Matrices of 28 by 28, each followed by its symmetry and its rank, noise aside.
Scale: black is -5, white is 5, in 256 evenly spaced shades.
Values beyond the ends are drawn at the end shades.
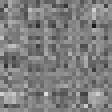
no symmetry, rank four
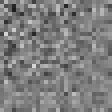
no symmetry, rank four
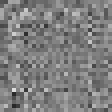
no symmetry, rank four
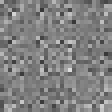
symmetric, rank four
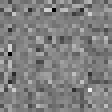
symmetric, rank four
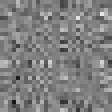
antisymmetric, rank four
